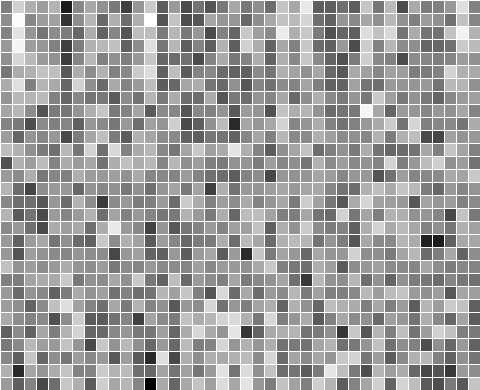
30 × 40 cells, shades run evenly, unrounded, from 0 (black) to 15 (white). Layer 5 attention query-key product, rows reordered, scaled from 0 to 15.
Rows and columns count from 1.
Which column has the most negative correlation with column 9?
36
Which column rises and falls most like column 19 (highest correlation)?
21
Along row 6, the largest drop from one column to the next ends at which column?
14
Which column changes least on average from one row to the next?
22
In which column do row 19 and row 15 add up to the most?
34
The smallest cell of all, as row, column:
30, 13
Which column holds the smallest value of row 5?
6
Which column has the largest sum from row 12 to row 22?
31
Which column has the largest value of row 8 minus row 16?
4
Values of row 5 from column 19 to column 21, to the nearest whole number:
10 7 8
